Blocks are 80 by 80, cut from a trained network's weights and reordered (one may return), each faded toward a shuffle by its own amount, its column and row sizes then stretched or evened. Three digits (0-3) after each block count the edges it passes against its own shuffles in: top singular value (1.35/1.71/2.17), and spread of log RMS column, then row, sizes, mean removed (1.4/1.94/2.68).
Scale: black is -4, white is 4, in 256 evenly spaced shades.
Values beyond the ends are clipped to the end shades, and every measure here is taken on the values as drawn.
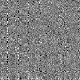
2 2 0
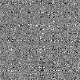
0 2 3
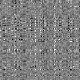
3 2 3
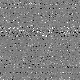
0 0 3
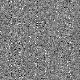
1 2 0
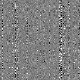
1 3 1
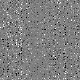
0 3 1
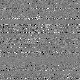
1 0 3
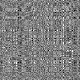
3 2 2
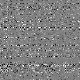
2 1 3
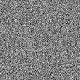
2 0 0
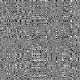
3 3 2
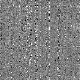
1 3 0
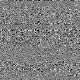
1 1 3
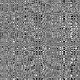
3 3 2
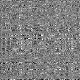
2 0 3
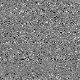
1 0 2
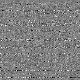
0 0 3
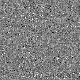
0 1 1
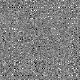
1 2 2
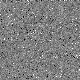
0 0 1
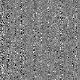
0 3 0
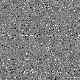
1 0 2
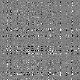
2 3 3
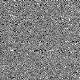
1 1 2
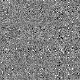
0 2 2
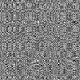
3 2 1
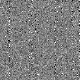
0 3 1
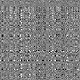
3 2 3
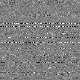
2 0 3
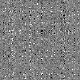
1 3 2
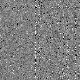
1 2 0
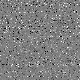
0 0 2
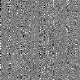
1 3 1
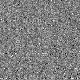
1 0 1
